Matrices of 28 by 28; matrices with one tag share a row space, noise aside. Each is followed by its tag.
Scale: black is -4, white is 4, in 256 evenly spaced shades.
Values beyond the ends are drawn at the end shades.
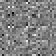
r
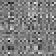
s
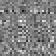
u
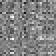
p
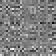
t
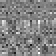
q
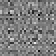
s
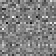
q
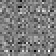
u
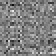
t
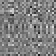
s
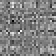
t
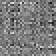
t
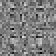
p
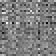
q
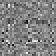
r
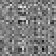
u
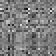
r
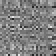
t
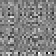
s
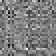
r
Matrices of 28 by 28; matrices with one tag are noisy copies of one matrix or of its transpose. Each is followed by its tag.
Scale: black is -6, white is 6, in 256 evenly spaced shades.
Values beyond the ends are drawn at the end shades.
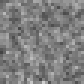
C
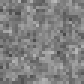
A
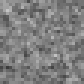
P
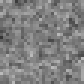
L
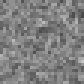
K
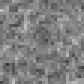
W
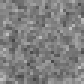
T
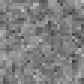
T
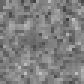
W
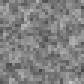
W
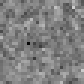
W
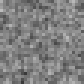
L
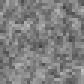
W
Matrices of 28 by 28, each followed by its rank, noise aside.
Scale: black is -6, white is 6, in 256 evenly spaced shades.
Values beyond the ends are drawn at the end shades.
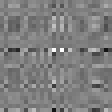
two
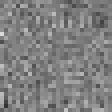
six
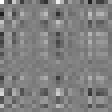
one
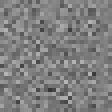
six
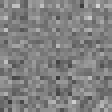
four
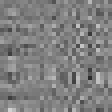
four
